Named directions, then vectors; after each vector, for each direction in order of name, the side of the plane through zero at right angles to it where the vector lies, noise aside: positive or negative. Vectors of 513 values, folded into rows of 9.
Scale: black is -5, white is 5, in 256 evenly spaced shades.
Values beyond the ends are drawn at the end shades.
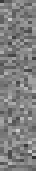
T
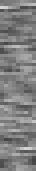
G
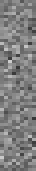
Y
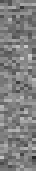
positive, positive, positive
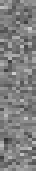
positive, negative, negative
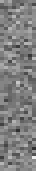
negative, negative, negative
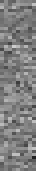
positive, positive, positive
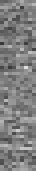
positive, positive, negative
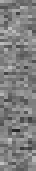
negative, negative, positive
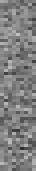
negative, negative, positive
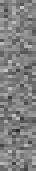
negative, negative, positive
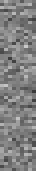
positive, negative, positive
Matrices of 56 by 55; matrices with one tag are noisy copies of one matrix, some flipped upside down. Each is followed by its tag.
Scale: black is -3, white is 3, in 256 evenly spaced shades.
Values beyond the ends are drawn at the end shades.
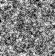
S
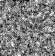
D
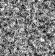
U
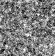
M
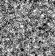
U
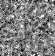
U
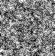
S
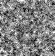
S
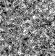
M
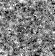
S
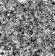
S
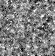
U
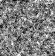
D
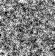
S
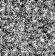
U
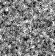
M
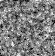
D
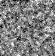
D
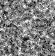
M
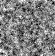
S
